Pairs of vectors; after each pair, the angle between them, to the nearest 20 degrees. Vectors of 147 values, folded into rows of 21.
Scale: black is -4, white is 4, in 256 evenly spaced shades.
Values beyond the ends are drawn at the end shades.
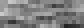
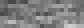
160 degrees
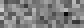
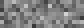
140 degrees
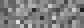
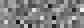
160 degrees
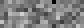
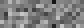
20 degrees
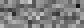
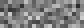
40 degrees
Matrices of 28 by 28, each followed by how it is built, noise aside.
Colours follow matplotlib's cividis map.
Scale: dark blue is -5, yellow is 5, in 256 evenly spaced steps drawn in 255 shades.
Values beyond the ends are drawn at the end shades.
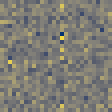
uneven columns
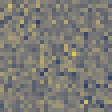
block diagonal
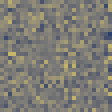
uneven columns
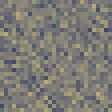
Toeplitz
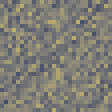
Hankel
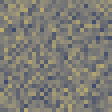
Hankel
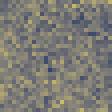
smooth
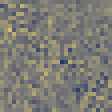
block diagonal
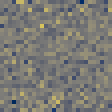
uneven rows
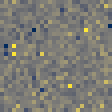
sparse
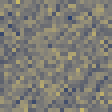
Hankel
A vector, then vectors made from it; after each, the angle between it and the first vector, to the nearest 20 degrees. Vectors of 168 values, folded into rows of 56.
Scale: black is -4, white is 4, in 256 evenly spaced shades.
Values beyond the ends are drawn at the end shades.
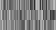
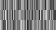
100 degrees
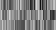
20 degrees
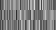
140 degrees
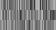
20 degrees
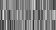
140 degrees
